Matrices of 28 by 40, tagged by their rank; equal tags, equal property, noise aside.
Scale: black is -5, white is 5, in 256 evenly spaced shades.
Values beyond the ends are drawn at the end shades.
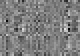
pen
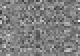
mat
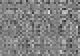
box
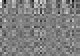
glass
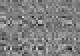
box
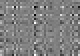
glass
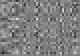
box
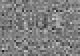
mat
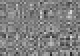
box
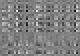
glass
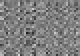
pen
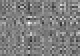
pen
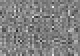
mat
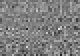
mat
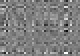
glass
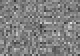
mat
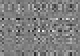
pen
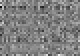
box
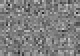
mat
